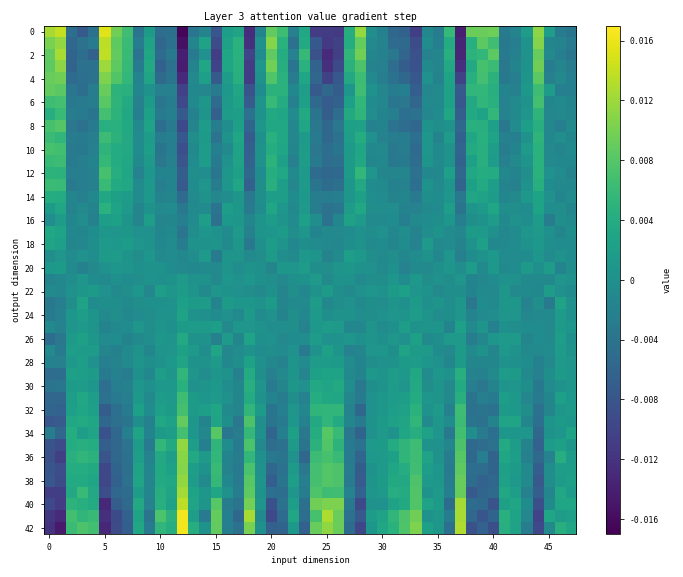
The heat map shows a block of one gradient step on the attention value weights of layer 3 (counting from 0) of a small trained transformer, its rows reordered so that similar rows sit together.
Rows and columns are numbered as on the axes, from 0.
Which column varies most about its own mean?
12
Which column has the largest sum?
20
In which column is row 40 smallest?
5
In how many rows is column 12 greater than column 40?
22
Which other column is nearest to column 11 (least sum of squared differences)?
41
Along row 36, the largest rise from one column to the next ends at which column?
2
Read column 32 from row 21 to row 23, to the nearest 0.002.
0 0.002 0
